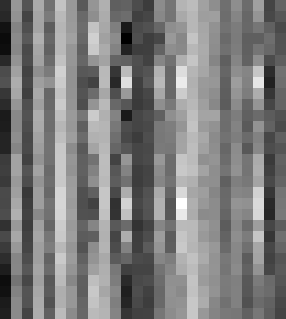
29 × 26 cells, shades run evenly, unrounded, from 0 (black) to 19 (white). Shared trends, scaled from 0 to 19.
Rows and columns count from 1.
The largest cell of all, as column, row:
17, 19
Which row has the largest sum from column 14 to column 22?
8
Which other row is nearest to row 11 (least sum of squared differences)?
3
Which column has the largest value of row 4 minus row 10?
9
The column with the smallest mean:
1
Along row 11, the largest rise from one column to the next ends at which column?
2
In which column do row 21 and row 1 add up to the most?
6
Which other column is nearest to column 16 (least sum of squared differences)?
21
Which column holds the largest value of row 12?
18
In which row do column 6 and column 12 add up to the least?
4
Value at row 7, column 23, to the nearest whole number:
10
